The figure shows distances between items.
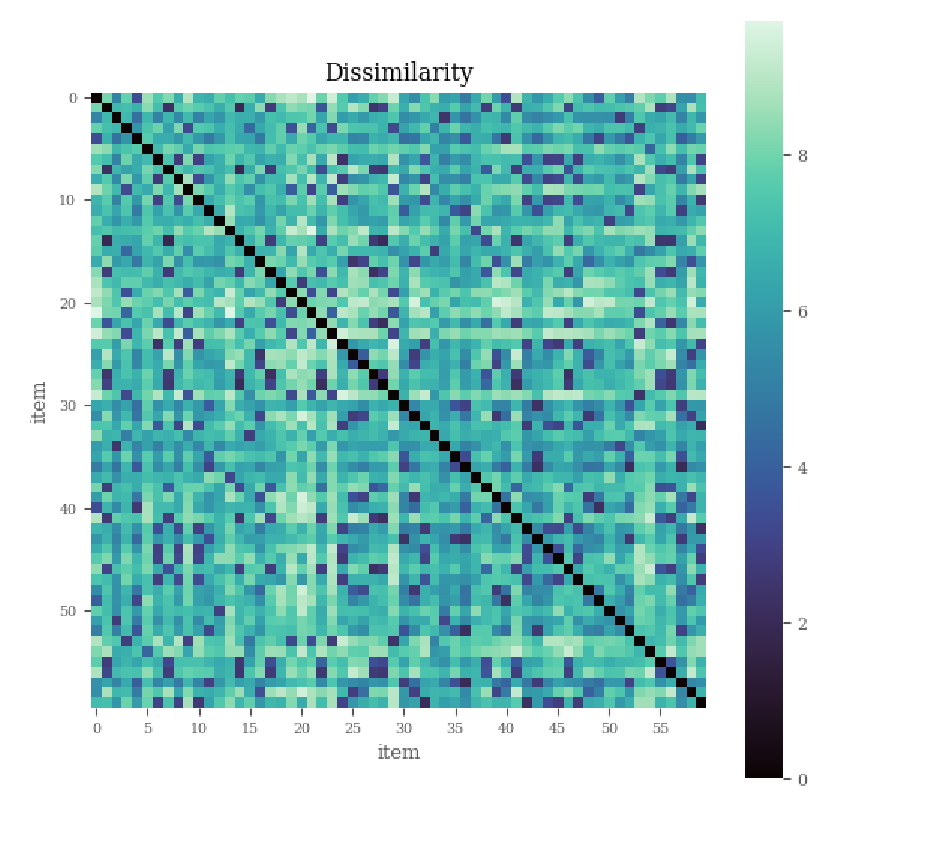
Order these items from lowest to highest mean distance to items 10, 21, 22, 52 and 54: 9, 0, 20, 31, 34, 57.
57, 34, 9, 31, 0, 20
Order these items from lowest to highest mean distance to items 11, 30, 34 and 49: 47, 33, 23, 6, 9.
6, 47, 33, 9, 23
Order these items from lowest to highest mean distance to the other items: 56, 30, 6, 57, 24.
57, 30, 6, 24, 56
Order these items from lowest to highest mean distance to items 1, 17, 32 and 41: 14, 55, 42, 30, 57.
14, 55, 42, 57, 30
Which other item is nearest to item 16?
25
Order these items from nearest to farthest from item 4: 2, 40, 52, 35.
40, 52, 2, 35
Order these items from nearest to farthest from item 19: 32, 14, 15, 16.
15, 16, 14, 32
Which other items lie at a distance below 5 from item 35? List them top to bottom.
11, 30, 36, 43, 52, 57
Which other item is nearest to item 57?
36
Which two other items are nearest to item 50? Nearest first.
12, 34
